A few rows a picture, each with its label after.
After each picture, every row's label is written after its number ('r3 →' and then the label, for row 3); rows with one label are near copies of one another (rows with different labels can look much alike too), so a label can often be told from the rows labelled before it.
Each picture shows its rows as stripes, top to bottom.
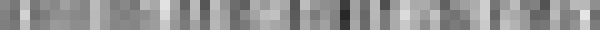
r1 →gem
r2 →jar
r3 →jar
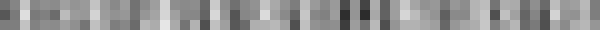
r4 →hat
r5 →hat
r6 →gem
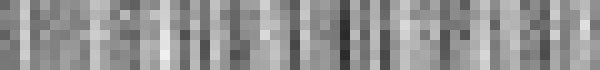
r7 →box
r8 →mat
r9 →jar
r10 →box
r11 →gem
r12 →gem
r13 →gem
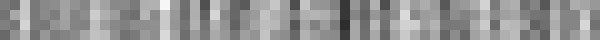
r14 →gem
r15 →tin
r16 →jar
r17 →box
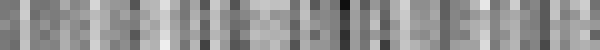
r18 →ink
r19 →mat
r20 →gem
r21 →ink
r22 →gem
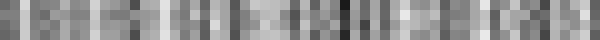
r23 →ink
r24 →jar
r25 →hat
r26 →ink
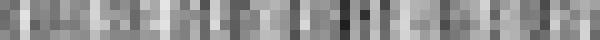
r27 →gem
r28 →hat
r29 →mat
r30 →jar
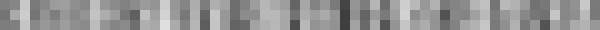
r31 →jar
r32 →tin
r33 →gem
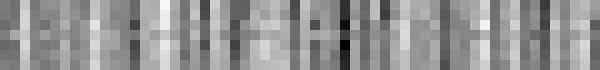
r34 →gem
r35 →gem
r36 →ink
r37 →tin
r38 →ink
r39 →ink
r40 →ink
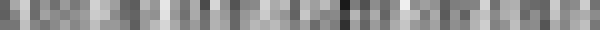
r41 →tin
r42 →box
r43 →ink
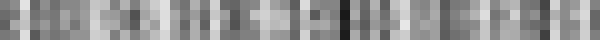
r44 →mat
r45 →ink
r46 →tin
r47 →mat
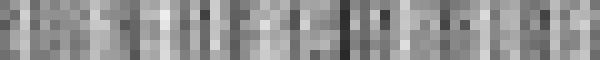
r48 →tin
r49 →gem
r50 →box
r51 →tin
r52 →tin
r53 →ink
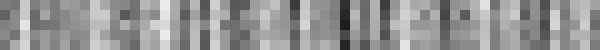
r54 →gem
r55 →box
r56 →mat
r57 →gem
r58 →tin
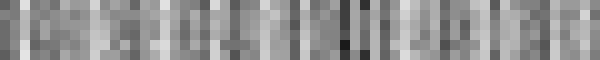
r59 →hat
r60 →jar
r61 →box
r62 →box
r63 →mat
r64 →hat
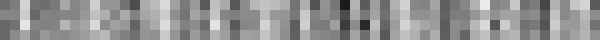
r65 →ink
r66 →mat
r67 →hat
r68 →box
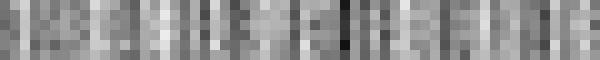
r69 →tin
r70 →gem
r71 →ink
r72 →gem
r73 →mat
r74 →box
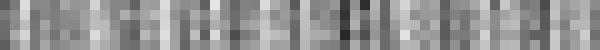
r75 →hat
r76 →mat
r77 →box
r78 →tin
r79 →box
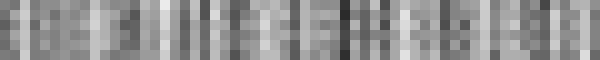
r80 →gem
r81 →tin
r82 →box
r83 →tin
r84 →box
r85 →jar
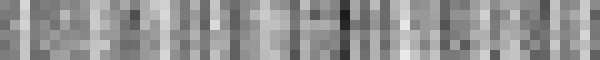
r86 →mat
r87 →ink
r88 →tin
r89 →jar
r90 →box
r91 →jar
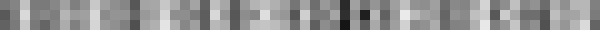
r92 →ink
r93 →hat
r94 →ink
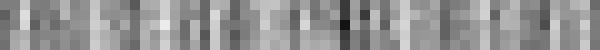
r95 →ink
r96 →hat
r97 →mat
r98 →tin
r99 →tin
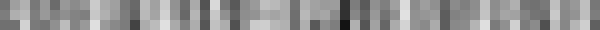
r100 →tin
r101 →tin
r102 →ink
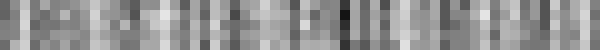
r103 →box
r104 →ink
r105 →mat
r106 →jar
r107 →tin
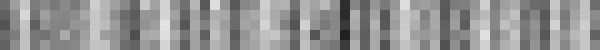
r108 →tin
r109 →box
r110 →box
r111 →ink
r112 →box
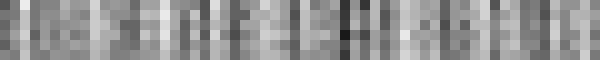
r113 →hat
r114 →gem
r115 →box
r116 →tin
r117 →box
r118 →jar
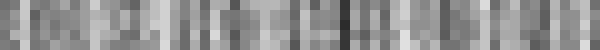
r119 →ink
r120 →mat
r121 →mat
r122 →tin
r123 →jar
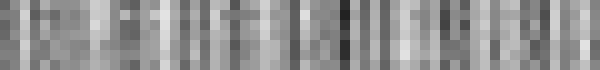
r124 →box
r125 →mat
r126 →box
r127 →box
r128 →jar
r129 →jar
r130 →box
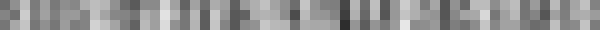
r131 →box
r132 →gem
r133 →tin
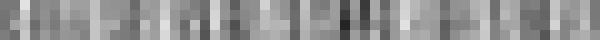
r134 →hat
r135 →hat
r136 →tin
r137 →gem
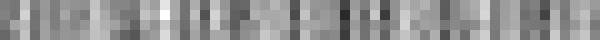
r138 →gem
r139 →gem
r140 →tin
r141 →box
